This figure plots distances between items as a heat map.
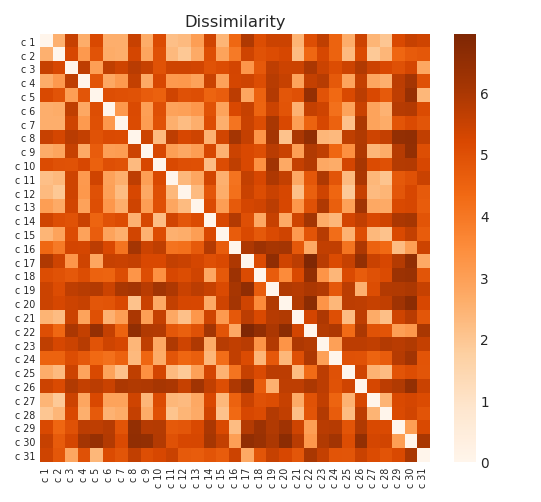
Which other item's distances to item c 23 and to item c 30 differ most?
c 8
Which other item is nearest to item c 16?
c 29
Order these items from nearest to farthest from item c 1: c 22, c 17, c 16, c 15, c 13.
c 15, c 13, c 16, c 22, c 17
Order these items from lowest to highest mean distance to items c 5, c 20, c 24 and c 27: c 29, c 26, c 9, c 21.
c 9, c 21, c 26, c 29
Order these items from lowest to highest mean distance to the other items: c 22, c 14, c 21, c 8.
c 21, c 14, c 8, c 22
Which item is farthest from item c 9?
c 30
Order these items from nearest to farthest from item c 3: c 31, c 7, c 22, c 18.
c 31, c 18, c 7, c 22
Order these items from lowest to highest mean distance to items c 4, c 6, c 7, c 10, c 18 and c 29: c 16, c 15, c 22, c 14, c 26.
c 15, c 14, c 16, c 22, c 26
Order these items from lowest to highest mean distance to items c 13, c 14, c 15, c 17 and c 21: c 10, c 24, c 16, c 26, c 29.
c 24, c 10, c 16, c 29, c 26
